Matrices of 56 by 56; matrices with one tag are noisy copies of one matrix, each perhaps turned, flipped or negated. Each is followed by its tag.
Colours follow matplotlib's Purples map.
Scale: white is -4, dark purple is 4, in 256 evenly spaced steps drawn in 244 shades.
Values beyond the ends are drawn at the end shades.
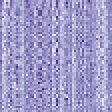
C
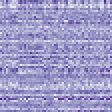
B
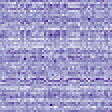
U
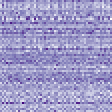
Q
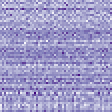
Q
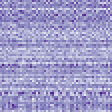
Q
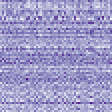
Q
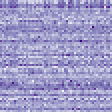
B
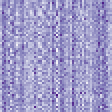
C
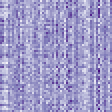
B
